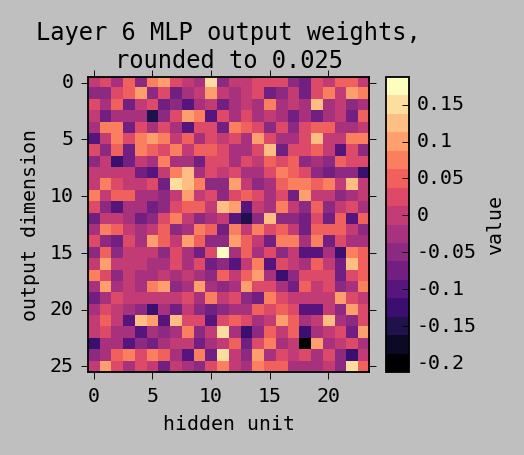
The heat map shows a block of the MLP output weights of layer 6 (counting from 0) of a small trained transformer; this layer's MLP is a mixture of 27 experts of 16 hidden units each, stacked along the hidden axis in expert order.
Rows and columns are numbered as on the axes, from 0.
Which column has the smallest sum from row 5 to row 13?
13
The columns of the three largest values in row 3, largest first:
8, 9, 23
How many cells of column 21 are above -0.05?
16
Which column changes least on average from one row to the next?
17
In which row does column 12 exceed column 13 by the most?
11
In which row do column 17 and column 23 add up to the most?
22
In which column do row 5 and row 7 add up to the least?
0
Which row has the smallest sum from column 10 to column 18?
12
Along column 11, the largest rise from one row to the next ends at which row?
15
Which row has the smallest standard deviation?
19
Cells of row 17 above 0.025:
5
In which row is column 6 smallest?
21
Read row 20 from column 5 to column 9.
-0.125 -0.025 -0.075 0 -0.05
